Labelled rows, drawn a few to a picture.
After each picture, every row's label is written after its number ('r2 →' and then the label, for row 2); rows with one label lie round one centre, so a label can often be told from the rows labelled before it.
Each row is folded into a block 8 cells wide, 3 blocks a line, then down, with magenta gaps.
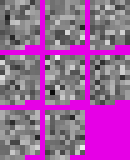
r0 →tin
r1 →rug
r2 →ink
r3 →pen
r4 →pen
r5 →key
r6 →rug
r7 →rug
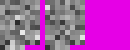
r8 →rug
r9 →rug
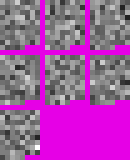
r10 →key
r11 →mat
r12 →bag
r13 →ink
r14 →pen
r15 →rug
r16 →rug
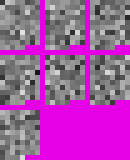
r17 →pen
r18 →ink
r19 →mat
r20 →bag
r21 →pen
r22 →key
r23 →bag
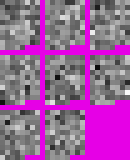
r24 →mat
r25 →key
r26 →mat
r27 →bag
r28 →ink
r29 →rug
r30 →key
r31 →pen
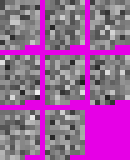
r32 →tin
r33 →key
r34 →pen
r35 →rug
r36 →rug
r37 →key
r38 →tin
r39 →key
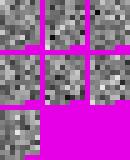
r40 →bag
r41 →mat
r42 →key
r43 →pen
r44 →ink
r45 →mat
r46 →tin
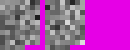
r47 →bag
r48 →key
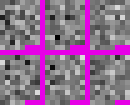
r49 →tin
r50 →tin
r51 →key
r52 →rug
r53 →key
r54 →key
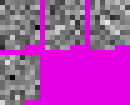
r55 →rug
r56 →mat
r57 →tin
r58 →ink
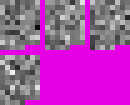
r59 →rug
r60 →key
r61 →bag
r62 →pen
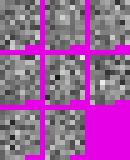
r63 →rug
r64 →key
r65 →key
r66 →key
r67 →key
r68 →mat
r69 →tin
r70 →mat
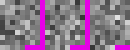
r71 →ink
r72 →bag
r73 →bag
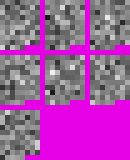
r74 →mat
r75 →tin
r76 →key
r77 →tin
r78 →pen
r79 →ink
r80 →rug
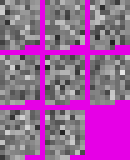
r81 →rug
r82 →tin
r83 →pen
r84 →ink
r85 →pen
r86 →key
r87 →bag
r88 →rug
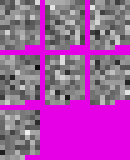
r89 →key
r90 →ink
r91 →pen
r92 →ink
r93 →tin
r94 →rug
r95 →ink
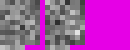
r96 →ink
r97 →ink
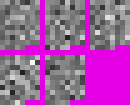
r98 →key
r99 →rug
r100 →key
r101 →tin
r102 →rug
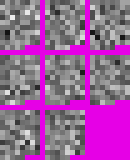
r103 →pen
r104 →rug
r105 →pen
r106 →tin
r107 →bag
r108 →rug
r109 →ink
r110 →mat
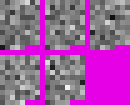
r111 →tin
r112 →rug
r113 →tin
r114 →rug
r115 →rug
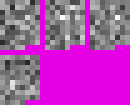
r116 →bag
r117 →key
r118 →bag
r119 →mat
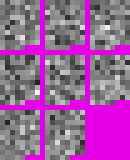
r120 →key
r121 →tin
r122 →mat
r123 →rug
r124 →rug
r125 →mat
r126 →key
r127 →mat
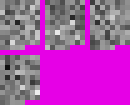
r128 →rug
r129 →mat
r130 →rug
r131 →rug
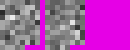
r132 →pen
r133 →mat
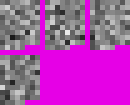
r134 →ink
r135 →pen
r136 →rug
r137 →bag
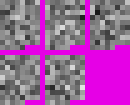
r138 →key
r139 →mat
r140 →rug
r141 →pen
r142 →pen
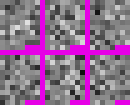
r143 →mat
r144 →tin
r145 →key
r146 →rug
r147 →bag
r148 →pen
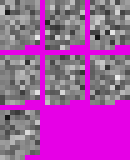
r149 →rug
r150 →bag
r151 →pen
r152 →rug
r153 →mat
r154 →ink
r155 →mat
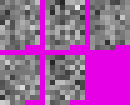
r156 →key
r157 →mat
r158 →key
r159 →ink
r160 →mat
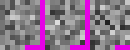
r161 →key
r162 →rug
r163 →rug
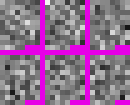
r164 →ink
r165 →ink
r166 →rug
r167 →key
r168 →rug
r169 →pen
